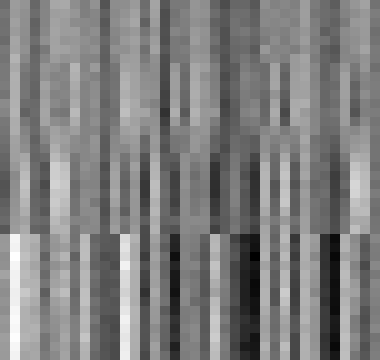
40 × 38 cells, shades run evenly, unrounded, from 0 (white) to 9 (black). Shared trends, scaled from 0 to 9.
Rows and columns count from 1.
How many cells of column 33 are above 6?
14
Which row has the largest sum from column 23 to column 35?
29
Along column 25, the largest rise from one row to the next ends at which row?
27
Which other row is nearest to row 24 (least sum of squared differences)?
19
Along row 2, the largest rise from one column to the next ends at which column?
17
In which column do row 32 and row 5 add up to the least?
2
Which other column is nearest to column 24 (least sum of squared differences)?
33
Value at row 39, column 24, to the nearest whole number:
7
